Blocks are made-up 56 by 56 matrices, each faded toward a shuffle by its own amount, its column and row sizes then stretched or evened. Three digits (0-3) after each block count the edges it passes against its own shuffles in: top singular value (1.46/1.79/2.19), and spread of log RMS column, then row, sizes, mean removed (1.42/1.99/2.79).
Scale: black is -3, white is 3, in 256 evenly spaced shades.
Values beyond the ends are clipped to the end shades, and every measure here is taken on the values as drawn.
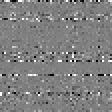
1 1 3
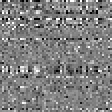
3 1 3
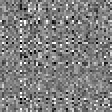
3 3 2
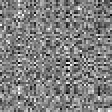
3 2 0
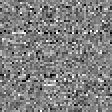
2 0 2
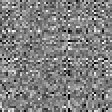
3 2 2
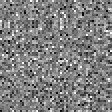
2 1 0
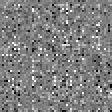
1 2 2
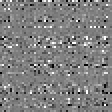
1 2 3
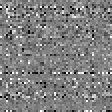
1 2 3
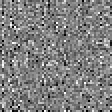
2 2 1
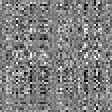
3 3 2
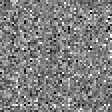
1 2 0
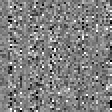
1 3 0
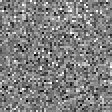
0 0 0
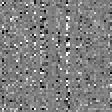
1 3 1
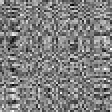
3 2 0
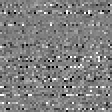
0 0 3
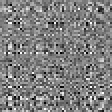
3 2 3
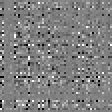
2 3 3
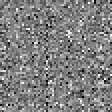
1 2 0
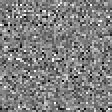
1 0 2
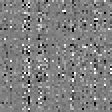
1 3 2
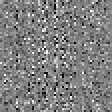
0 3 0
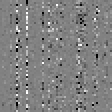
1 3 0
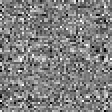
2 1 2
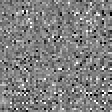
2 2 2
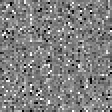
0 2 1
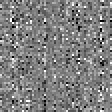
0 3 1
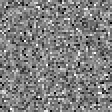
0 0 0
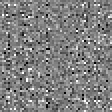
1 2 1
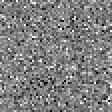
0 0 1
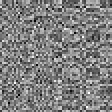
3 0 0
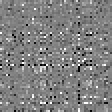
3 2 2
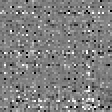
0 2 3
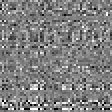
3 0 3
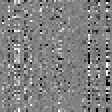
3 3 1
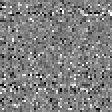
1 1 2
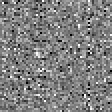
1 1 1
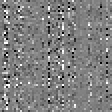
0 3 1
